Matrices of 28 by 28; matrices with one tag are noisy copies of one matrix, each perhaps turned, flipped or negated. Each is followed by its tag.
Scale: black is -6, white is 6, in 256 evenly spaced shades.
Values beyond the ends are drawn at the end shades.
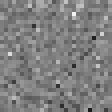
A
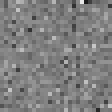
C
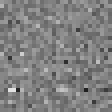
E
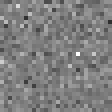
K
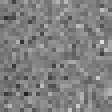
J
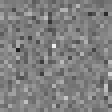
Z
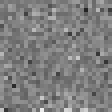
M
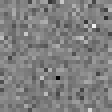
K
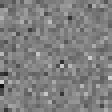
C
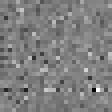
E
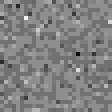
K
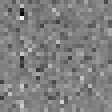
E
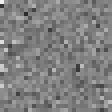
M
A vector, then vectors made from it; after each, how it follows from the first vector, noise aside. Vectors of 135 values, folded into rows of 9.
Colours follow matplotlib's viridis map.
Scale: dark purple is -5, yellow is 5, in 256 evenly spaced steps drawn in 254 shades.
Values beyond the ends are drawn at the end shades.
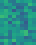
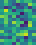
scaled up.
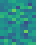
sign-scrambled.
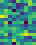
scaled up.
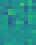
reversed, partly zeroed.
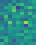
sign-scrambled.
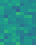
wrapped around, negated, shrunk.
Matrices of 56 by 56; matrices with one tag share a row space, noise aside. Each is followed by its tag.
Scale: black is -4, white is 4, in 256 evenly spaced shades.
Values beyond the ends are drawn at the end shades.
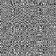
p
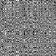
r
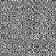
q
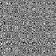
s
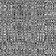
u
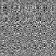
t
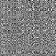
q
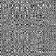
p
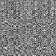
t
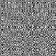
q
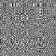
p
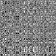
r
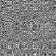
r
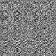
t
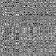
r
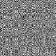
s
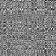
u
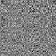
q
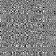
p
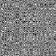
r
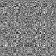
t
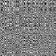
r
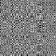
p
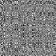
s
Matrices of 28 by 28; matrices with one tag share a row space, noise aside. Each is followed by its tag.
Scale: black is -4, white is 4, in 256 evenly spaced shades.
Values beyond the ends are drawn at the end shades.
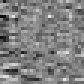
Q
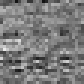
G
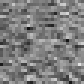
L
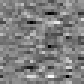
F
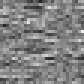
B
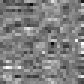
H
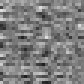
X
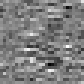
F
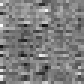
X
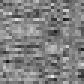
H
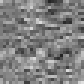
F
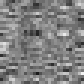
Q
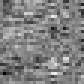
H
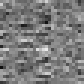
X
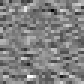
L
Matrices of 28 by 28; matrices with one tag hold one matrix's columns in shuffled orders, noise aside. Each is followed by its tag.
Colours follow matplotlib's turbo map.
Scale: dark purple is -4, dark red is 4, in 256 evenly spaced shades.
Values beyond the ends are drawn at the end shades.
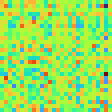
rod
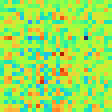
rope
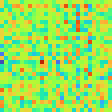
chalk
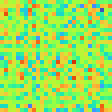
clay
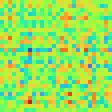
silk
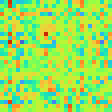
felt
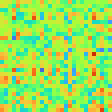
rope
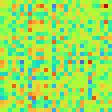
chalk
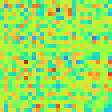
clay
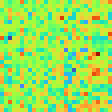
rope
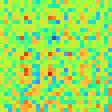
rope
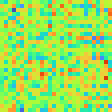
clay
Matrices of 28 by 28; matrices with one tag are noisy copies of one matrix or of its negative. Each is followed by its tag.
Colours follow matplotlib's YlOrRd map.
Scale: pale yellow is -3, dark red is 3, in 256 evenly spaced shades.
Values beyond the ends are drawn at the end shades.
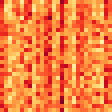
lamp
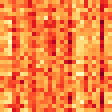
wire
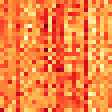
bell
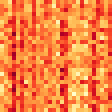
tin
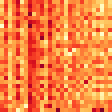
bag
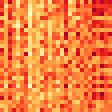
bag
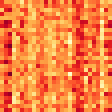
wire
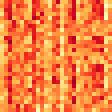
lamp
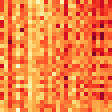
bag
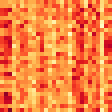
wire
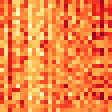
bag
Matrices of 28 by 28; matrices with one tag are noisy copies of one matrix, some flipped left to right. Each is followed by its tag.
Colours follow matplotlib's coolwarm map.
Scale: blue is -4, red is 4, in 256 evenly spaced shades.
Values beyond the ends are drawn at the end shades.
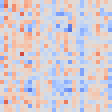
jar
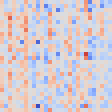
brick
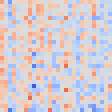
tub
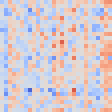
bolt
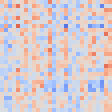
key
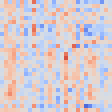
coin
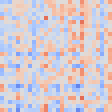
tub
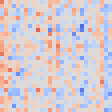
bolt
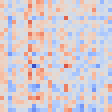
tub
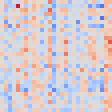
key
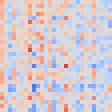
tub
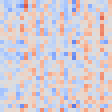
brick
